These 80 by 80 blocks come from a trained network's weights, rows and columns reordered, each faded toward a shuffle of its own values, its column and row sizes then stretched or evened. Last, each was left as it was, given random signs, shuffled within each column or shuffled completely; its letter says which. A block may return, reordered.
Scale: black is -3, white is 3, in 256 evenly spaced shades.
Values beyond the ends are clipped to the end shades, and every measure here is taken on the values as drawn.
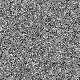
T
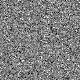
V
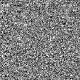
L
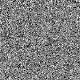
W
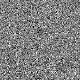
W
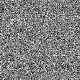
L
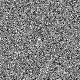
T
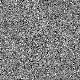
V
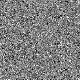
L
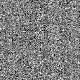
V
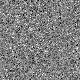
V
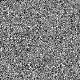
W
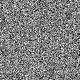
T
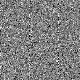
V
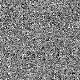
W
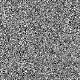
W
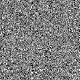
W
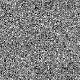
L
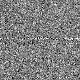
W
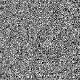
L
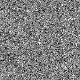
W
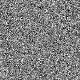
V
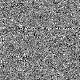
W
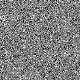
W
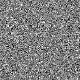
L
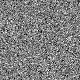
T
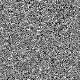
W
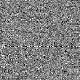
L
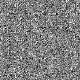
L
